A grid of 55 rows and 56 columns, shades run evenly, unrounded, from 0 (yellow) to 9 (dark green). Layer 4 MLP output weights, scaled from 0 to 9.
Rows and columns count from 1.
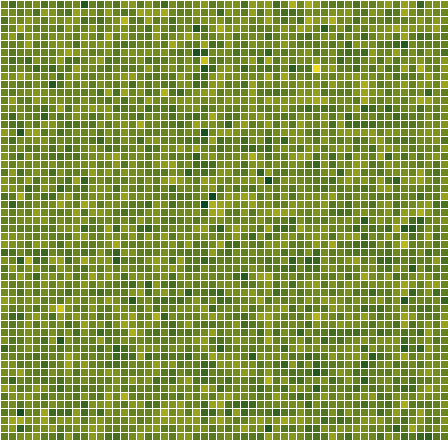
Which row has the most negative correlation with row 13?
28
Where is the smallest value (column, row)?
40, 9
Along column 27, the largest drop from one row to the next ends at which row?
26
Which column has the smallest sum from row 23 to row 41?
51
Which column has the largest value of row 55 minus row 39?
8
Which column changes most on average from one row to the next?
34
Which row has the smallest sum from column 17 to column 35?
53
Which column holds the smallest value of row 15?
27
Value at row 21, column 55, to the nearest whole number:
6
